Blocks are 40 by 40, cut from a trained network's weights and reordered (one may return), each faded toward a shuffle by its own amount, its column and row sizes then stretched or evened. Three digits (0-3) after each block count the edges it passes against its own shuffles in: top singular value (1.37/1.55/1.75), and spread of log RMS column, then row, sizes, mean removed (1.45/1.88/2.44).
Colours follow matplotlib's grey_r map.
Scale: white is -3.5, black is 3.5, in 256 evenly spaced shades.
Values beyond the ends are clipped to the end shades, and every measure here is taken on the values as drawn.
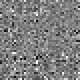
0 2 1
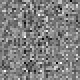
2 2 0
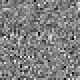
0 0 1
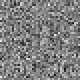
2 0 0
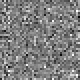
0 2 0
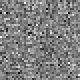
1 1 1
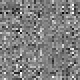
2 3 1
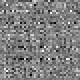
2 0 3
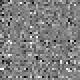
0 2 2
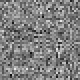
3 1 0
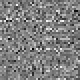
3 0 2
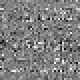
0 1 3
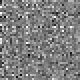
1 1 1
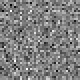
1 1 0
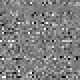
0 1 3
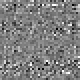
0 1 3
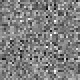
2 1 0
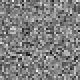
2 0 1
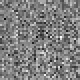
2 0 0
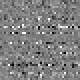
1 1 3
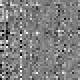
2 3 1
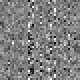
2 3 0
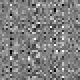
3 3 1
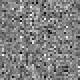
1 2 0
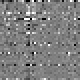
3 2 3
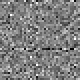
2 1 1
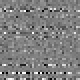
3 0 3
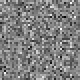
1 1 0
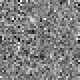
0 1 0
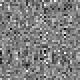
1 2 0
